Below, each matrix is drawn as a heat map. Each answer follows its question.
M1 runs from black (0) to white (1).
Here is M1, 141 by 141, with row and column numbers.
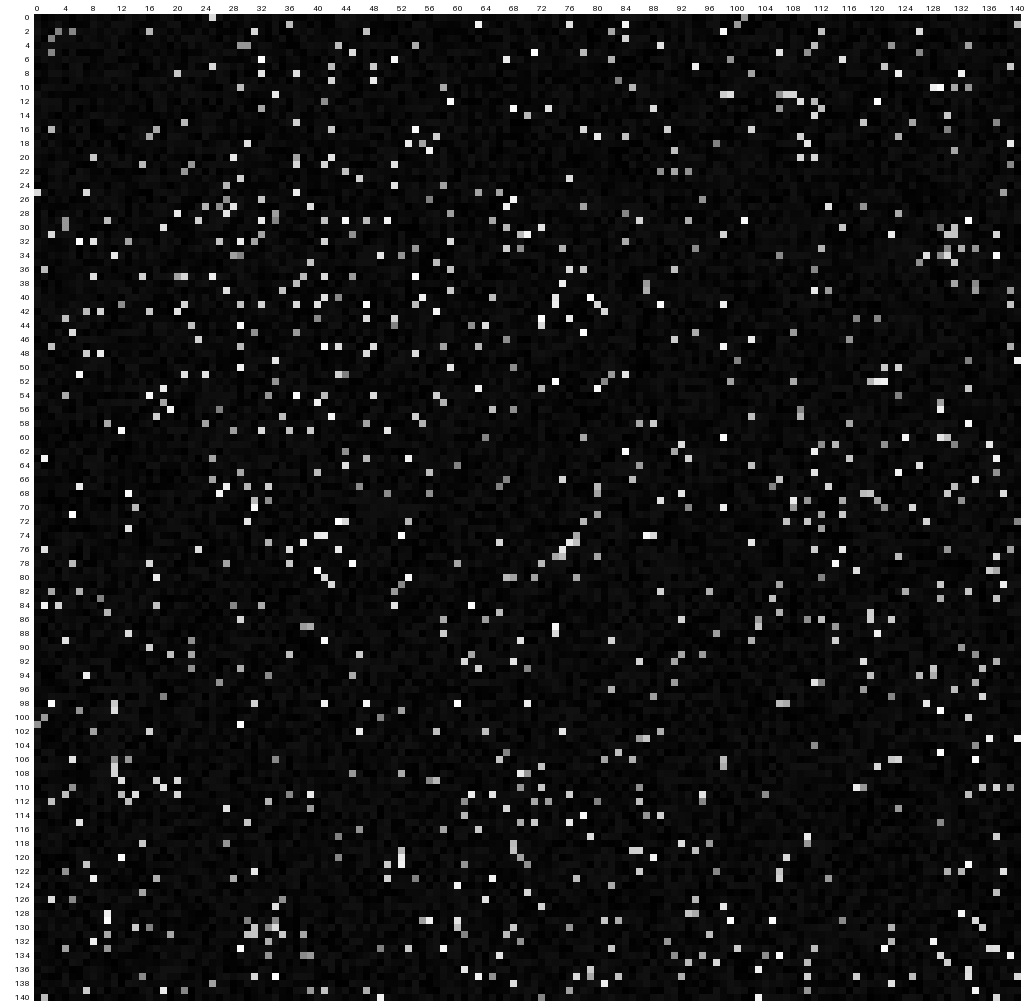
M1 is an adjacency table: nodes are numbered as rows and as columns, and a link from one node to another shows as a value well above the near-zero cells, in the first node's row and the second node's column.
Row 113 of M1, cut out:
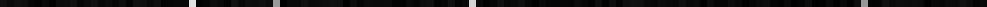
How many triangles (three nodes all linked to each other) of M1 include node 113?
2
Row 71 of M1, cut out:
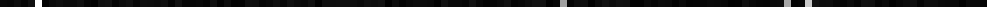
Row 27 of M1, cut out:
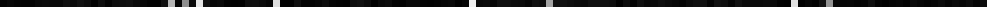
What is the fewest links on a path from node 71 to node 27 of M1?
3
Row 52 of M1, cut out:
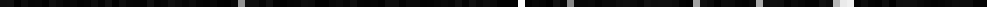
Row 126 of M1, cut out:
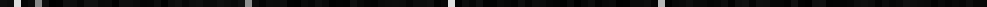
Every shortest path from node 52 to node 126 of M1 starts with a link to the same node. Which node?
node 119
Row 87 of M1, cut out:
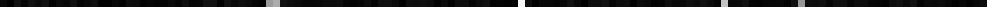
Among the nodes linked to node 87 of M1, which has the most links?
node 39
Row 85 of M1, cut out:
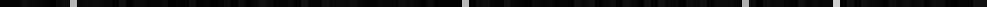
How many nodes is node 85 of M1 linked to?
4
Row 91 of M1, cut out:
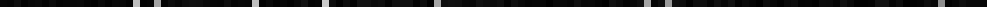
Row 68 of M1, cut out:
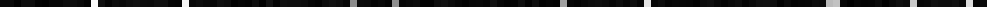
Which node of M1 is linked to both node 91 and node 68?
node 92
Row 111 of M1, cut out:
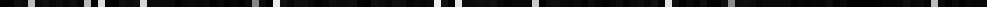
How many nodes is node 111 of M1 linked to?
12
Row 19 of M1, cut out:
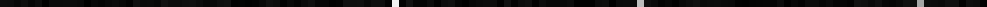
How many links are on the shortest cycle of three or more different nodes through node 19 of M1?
5
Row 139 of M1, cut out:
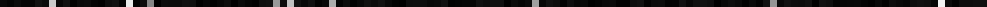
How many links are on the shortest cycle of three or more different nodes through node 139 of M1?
3
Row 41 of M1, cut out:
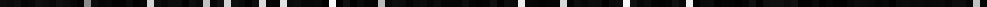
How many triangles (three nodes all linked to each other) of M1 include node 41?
8
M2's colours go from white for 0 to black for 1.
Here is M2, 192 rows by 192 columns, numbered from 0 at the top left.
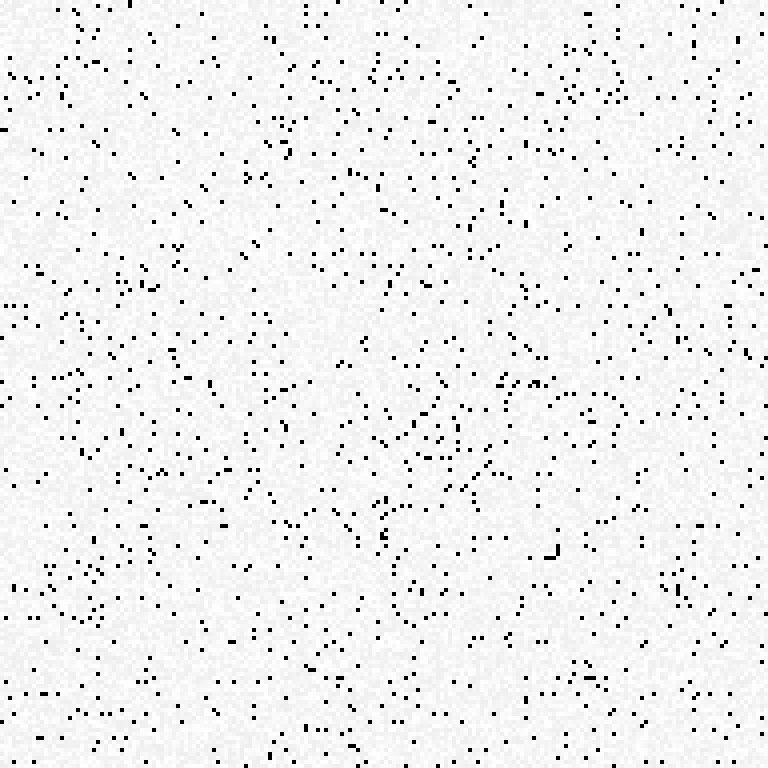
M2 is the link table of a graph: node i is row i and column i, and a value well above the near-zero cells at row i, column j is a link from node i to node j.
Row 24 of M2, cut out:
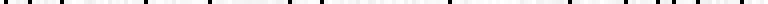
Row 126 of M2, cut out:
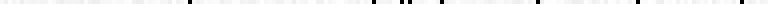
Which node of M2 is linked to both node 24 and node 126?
node 185
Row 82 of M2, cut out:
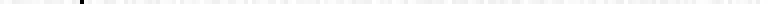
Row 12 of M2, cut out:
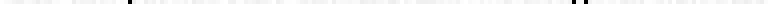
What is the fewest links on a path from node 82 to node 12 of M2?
6
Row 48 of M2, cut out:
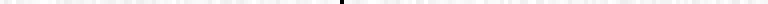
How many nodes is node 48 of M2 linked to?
1
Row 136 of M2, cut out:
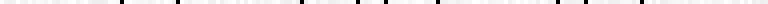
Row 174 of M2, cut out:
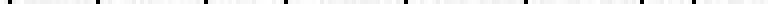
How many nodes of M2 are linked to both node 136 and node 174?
1
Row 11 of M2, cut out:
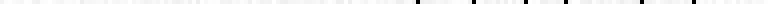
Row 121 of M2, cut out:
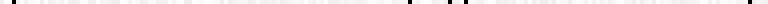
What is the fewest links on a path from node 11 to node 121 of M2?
5
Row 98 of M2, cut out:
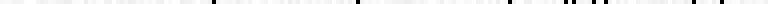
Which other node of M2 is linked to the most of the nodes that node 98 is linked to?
node 39
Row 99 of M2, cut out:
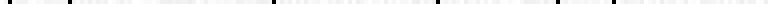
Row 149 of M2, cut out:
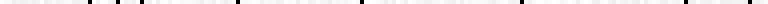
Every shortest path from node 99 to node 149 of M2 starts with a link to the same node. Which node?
node 68
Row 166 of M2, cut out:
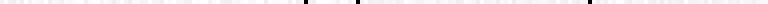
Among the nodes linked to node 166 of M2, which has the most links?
node 76
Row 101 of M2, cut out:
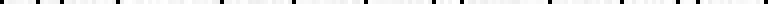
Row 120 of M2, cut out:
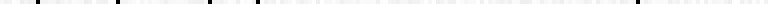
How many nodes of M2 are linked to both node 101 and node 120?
2
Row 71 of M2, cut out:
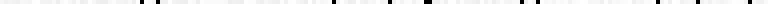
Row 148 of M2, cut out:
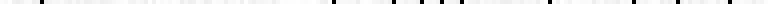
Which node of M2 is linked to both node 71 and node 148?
node 83
